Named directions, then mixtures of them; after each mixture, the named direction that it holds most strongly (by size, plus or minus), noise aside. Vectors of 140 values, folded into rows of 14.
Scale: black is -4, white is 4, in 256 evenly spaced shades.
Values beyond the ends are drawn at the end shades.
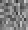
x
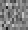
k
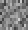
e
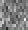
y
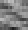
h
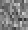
x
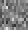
y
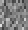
y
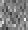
y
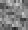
h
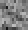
h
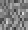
x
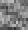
h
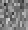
x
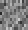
e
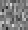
k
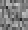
k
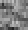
h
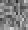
x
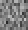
x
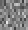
x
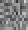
x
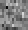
k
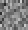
e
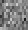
y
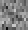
y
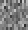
e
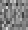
k
